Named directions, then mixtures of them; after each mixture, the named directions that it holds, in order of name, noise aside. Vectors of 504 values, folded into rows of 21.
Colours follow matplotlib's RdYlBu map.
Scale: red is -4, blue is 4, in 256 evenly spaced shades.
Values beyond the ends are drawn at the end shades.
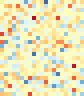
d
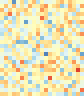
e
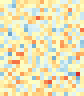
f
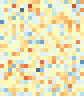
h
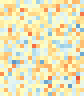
e, f, h.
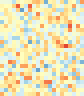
d, f, h.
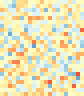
f.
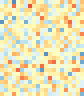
e, h.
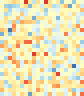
d, e, f.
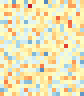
d, e, h.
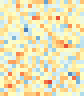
d, f, h.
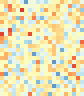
d, f, h.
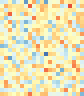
d, e.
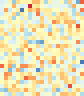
h.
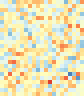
f, h.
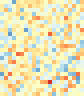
f, h.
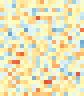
f.
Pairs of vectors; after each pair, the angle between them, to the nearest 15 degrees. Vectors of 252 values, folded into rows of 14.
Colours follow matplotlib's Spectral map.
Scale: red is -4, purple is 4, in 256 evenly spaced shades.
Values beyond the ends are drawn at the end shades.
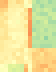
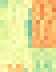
165 degrees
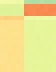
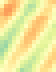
105 degrees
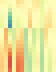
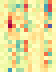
120 degrees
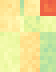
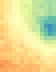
90 degrees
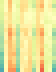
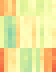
120 degrees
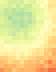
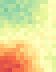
45 degrees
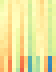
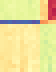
90 degrees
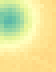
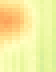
165 degrees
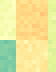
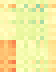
150 degrees
